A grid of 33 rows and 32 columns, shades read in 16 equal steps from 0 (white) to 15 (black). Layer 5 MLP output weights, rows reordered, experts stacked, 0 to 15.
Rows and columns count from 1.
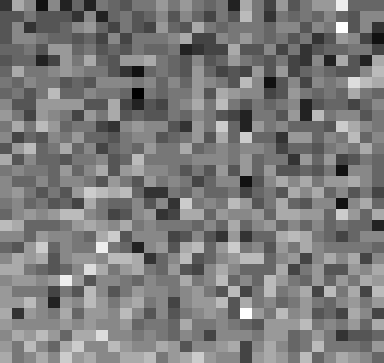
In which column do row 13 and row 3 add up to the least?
29
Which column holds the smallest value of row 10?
19
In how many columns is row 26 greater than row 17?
10
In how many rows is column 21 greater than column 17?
16
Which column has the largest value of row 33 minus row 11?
27
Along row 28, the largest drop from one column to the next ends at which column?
6
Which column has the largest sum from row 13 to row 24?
15
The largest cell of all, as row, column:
9, 12
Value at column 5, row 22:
7
